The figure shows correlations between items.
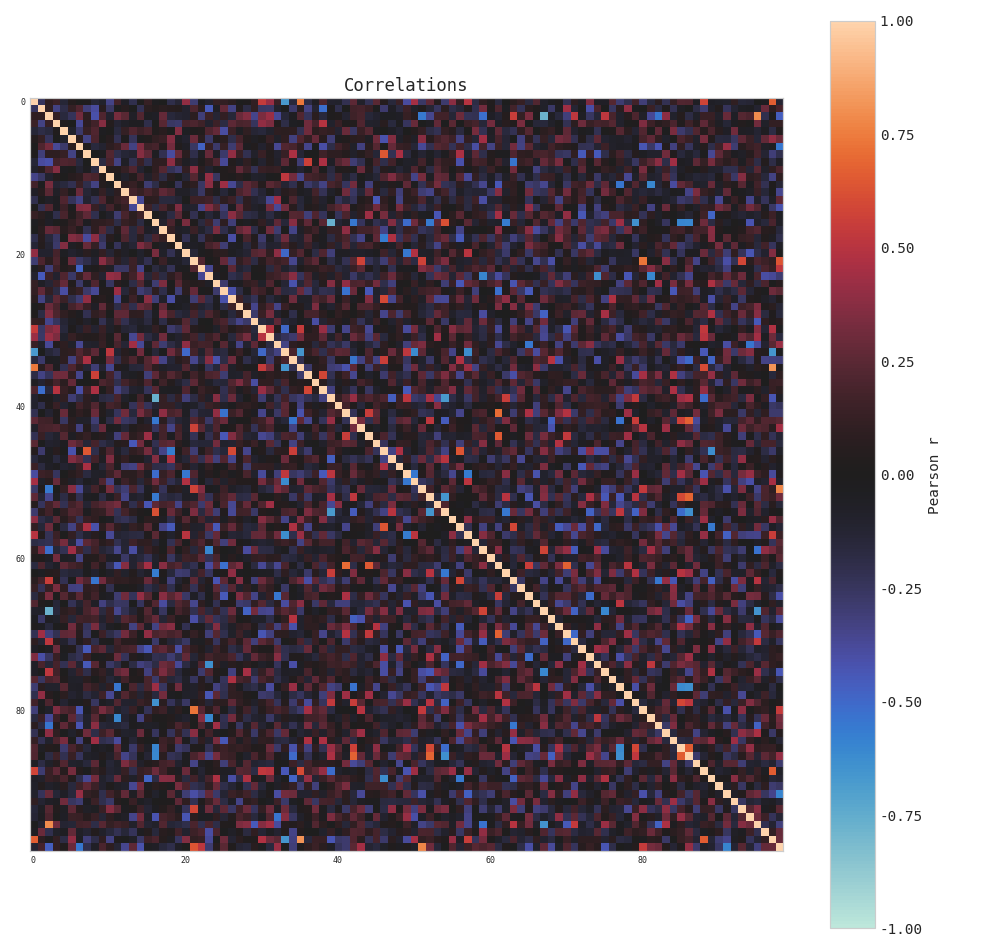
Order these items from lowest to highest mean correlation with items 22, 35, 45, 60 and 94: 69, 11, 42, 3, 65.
11, 65, 3, 69, 42
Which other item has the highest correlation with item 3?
38
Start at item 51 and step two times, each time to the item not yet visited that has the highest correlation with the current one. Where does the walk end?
21
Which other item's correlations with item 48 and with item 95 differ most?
67
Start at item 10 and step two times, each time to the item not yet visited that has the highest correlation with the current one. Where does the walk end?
49
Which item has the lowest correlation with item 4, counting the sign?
25
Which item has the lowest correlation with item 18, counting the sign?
46
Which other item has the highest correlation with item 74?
81
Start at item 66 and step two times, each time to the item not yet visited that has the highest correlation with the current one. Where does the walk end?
54
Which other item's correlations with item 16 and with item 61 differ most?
39
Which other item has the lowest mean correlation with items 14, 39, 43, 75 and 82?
16
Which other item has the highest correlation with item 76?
26
